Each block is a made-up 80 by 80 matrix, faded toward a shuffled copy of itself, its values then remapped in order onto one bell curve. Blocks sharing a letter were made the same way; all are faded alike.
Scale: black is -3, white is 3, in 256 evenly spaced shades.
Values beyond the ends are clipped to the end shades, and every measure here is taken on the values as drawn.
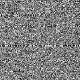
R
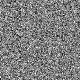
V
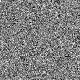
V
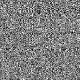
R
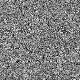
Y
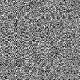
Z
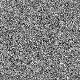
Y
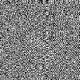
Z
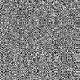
Z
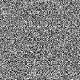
R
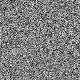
V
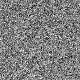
Y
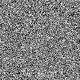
Y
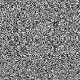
R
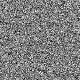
V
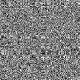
Z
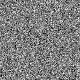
Y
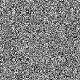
R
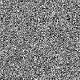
R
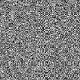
Z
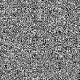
R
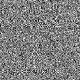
R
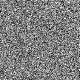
V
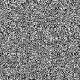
R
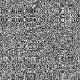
Z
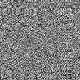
Z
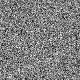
Y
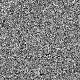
Y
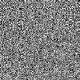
R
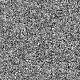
V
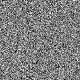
V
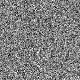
V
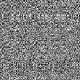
Z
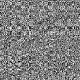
Z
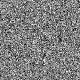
V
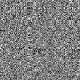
Z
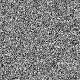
V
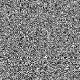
R
